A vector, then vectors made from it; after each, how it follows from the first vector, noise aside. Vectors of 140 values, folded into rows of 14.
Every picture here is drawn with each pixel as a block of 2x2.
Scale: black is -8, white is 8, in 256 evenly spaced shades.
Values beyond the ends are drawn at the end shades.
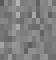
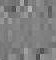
wrapped around, partly zeroed.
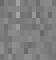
shrunk.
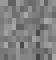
reversed, negated.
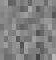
reversed, negated.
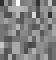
scaled up.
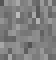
copied.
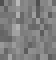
copied.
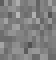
copied.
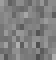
reversed, negated.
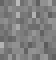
copied.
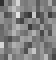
scaled up.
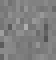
wrapped around, partly zeroed.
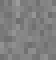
shrunk.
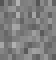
copied.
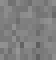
reversed, negated, shrunk.
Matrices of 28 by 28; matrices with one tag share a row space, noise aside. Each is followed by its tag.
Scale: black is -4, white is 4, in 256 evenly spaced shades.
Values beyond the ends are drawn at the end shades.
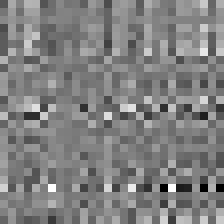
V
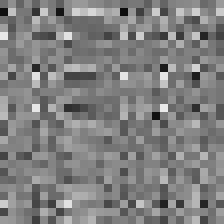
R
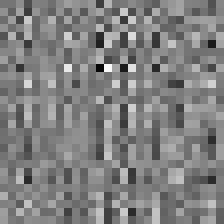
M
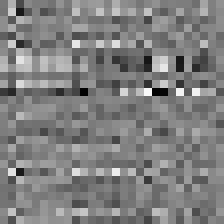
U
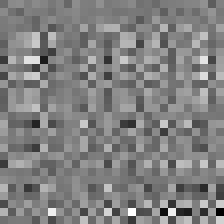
V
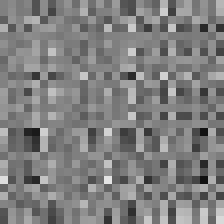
V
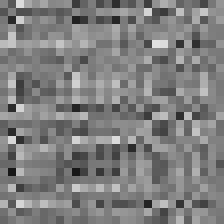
U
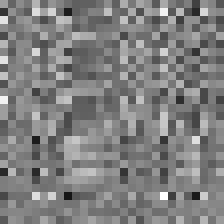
R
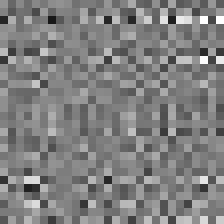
V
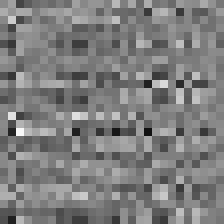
U
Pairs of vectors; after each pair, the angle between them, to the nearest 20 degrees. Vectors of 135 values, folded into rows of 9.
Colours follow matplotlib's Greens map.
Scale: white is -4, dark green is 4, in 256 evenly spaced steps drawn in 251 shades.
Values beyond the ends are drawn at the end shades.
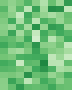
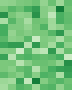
80 degrees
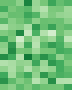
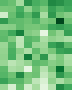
60 degrees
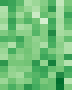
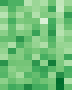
20 degrees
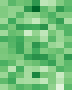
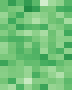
40 degrees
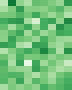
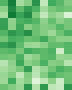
80 degrees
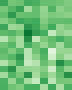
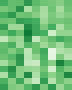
20 degrees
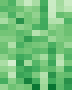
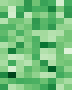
100 degrees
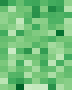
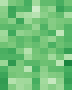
120 degrees
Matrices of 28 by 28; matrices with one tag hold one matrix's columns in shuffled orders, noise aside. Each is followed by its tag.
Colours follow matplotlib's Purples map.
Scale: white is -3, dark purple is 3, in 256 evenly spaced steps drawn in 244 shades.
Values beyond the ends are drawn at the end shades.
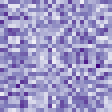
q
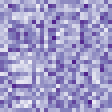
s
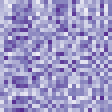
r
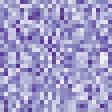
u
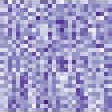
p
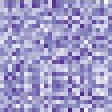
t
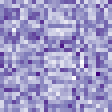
u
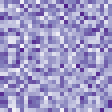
q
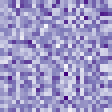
t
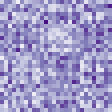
s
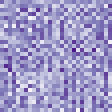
p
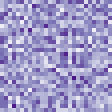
q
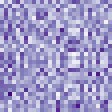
u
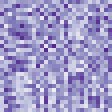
p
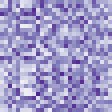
t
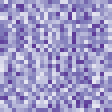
s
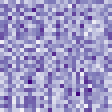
p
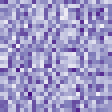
u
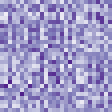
s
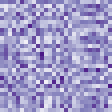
q
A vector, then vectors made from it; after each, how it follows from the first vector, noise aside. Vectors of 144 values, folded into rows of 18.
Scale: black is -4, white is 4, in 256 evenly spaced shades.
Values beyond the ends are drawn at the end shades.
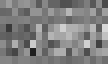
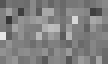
reversed, partly zeroed.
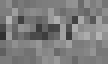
reversed, negated, partly zeroed.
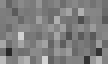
wrapped around, negated, partly zeroed.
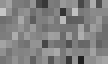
wrapped around, negated, partly zeroed.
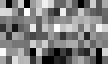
wrapped around, negated, scaled up.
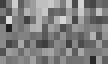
wrapped around.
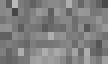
wrapped around, shrunk.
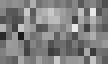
wrapped around.
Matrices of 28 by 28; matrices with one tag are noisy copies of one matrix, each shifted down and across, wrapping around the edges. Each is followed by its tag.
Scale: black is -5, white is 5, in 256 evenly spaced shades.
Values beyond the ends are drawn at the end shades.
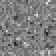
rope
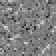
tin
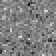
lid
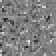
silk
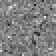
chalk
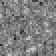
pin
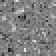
pin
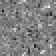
pin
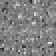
lid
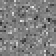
silk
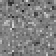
rope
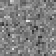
lid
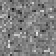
silk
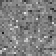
chalk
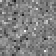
chalk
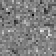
rope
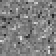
silk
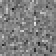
silk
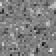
pin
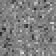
lid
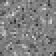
pin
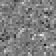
tin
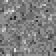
pin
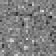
lid
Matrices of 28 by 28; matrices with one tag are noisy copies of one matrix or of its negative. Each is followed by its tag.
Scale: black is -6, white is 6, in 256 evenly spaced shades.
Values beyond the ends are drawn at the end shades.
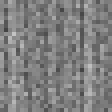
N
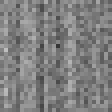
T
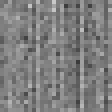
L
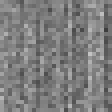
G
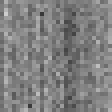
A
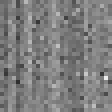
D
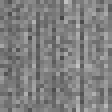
L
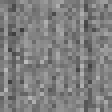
N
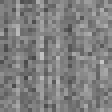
T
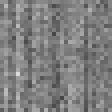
D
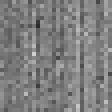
L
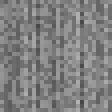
L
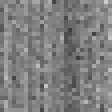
A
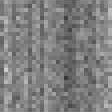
A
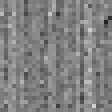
N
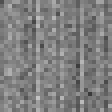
L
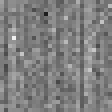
N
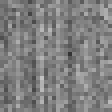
T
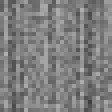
N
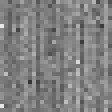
L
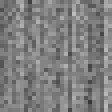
G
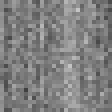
A
